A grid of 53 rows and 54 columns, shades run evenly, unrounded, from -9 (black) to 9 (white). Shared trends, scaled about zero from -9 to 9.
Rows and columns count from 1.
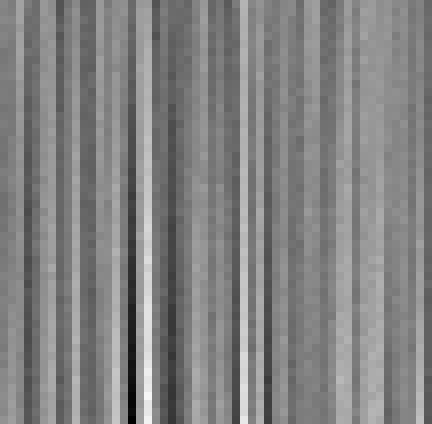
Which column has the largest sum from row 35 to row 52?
19
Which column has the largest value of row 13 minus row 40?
17
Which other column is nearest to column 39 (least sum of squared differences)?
40
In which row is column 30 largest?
1
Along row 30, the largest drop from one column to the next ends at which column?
20
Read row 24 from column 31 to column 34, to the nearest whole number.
4 -1 2 -2
